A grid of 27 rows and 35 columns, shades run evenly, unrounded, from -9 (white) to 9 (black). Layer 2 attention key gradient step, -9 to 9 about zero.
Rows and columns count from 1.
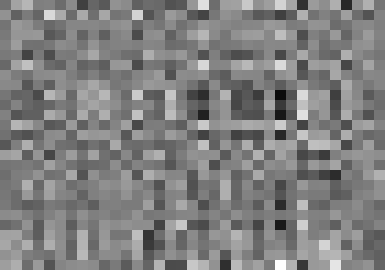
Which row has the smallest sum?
27
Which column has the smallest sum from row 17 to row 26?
28
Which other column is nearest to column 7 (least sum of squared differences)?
4
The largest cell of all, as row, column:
10, 26
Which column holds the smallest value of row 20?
21
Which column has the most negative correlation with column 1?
11
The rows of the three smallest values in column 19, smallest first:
1, 7, 13
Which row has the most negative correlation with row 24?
18
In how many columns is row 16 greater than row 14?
14
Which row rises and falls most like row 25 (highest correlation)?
24
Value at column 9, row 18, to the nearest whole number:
-1
